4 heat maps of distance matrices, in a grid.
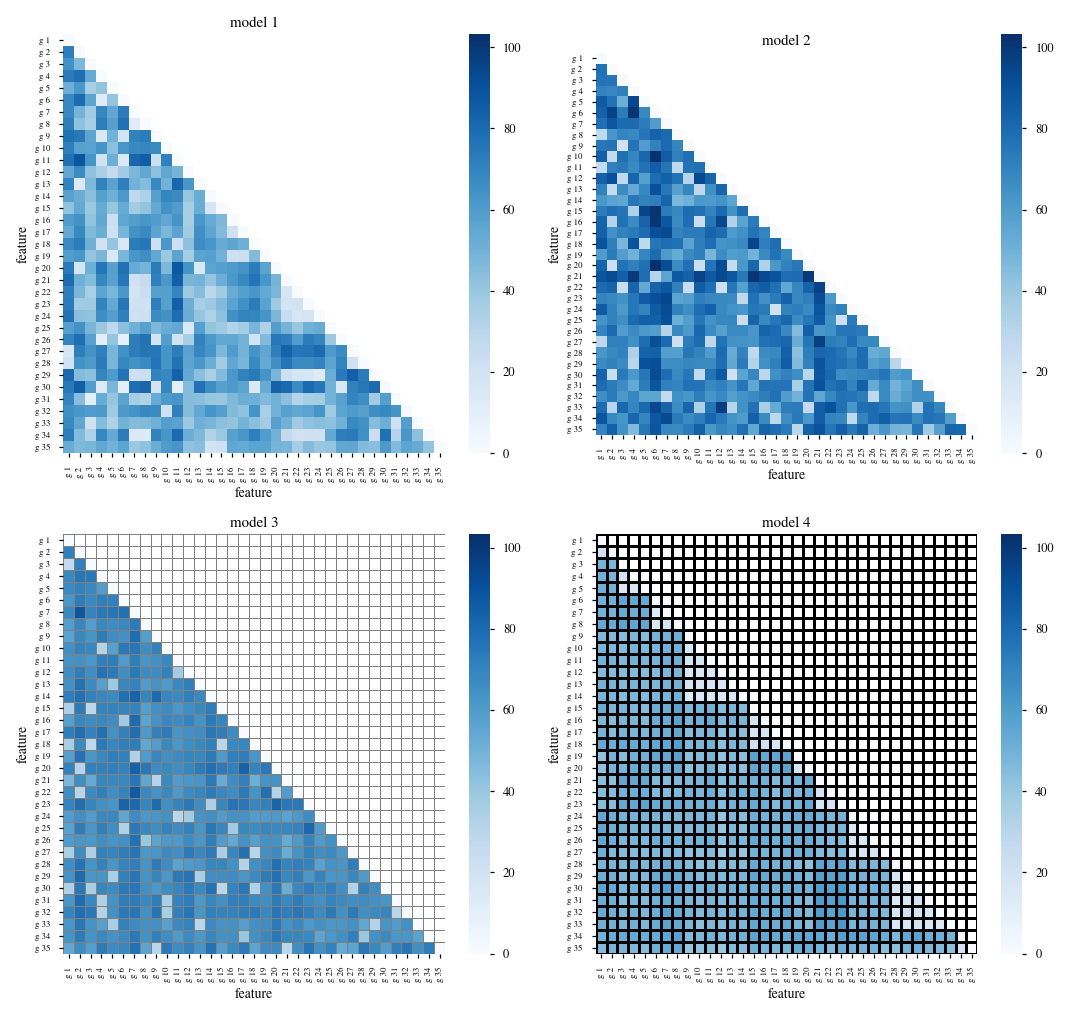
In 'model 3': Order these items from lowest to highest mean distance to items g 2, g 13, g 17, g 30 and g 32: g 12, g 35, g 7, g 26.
g 26, g 35, g 12, g 7
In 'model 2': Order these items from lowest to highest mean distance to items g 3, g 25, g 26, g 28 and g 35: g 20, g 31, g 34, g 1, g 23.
g 31, g 23, g 1, g 34, g 20
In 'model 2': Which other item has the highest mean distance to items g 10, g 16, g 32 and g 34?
g 6
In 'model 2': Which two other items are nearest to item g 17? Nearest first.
g 24, g 34
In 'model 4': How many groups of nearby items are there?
10
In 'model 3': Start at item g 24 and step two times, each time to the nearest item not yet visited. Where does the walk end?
g 12
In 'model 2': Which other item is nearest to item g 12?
g 22
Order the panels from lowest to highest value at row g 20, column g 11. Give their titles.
model 4, model 3, model 2, model 1
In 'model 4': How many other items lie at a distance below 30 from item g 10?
5
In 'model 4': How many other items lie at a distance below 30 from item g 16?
3
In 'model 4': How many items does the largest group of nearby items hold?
6
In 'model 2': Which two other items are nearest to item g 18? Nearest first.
g 5, g 3
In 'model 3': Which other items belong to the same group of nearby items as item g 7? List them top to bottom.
g 19
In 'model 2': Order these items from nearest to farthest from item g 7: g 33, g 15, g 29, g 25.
g 29, g 15, g 33, g 25
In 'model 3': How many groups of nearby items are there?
11
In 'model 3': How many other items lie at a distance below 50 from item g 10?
3
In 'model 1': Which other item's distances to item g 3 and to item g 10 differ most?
g 31
